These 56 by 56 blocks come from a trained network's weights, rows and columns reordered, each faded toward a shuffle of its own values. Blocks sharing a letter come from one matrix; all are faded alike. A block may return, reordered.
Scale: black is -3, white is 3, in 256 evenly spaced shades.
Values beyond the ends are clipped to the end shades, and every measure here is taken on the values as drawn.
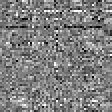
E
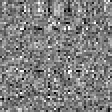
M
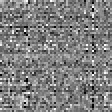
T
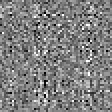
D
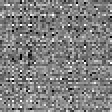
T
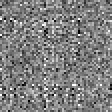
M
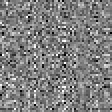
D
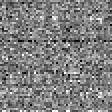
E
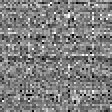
E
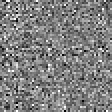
M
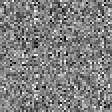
M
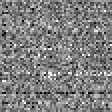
E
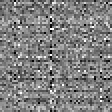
T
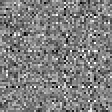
M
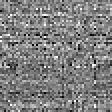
E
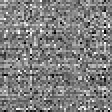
T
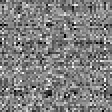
E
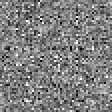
M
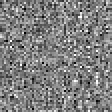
M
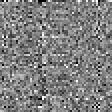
D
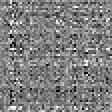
T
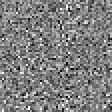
M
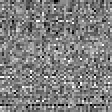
E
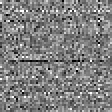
E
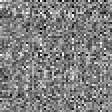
M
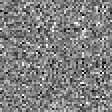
M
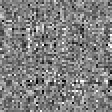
D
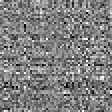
E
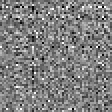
D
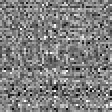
E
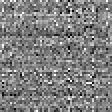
T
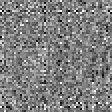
M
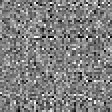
D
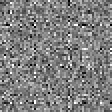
M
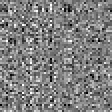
D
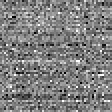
E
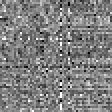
E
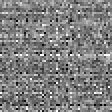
T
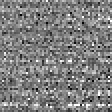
T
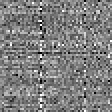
E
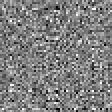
M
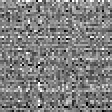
T
